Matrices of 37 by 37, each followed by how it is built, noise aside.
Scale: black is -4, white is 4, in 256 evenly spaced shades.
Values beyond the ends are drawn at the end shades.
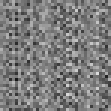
repeating rows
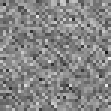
Toeplitz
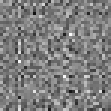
low rank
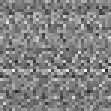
repeating columns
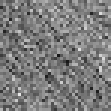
Toeplitz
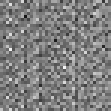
repeating rows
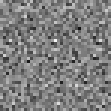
repeating columns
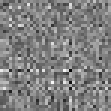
low rank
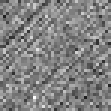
Hankel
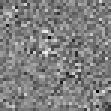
block diagonal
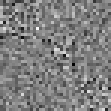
block diagonal
